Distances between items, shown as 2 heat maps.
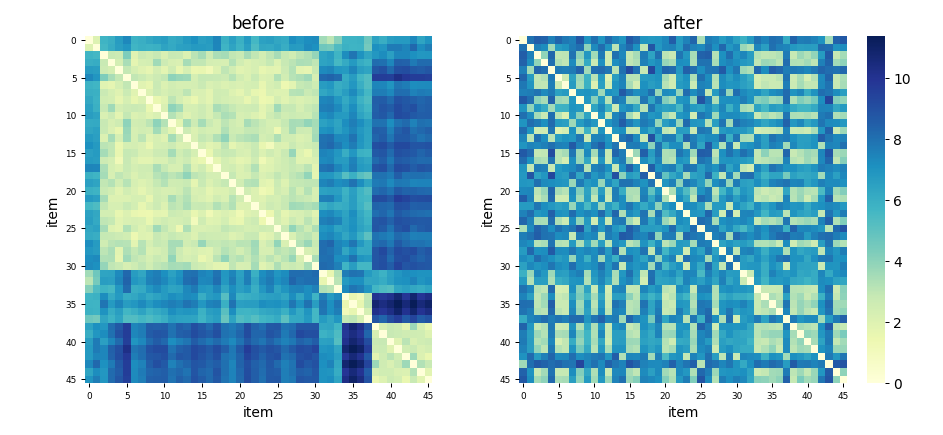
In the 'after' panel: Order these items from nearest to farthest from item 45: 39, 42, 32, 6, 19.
6, 39, 32, 19, 42
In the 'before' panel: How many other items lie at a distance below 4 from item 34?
3
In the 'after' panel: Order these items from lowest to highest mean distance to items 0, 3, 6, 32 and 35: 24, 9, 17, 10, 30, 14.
10, 24, 9, 17, 30, 14
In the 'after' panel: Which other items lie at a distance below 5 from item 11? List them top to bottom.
7, 19, 22, 26, 29
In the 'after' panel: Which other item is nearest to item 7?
26
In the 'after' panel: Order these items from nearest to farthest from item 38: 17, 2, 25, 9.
2, 9, 17, 25
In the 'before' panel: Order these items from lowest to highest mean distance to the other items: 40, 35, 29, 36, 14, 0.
14, 29, 0, 36, 40, 35
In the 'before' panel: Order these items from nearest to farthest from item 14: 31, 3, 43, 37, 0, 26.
26, 3, 37, 0, 31, 43
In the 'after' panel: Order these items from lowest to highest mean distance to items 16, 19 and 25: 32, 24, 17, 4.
24, 32, 17, 4
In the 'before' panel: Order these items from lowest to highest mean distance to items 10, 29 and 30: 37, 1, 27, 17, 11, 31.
17, 27, 11, 37, 1, 31
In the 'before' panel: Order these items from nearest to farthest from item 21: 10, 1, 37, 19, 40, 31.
10, 19, 37, 1, 31, 40
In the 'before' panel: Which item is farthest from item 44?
35
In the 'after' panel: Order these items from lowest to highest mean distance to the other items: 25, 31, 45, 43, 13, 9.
45, 9, 31, 13, 25, 43
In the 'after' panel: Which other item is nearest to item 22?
29
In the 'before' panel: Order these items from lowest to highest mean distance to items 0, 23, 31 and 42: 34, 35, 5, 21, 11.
11, 21, 5, 34, 35
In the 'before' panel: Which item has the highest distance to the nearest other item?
33
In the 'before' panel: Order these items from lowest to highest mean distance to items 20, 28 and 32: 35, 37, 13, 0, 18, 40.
18, 13, 0, 37, 35, 40
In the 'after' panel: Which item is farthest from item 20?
4
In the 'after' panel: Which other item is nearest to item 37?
30
